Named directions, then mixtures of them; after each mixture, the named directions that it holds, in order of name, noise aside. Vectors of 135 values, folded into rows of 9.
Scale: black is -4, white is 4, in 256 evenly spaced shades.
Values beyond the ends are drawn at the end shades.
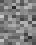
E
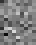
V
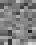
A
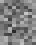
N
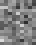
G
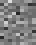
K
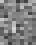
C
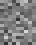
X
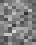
N.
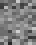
A, E.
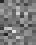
V.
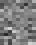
A, V.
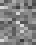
G.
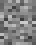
E, K.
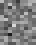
C, N, X.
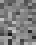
A, C.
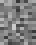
C, K.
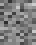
G, K.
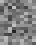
N.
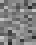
A, C, G.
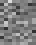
K.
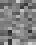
A.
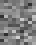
E, V.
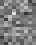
K, N, X.
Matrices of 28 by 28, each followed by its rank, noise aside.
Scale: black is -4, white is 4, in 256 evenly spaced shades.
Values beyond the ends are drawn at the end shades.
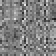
three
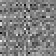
four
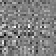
four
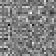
six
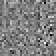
six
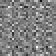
four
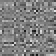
three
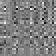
three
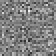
six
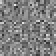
six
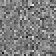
eight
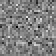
six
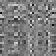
three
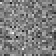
six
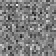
eight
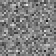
eight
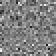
six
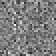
eight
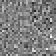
eight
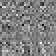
four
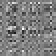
three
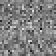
six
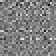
four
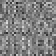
four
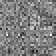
six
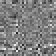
four
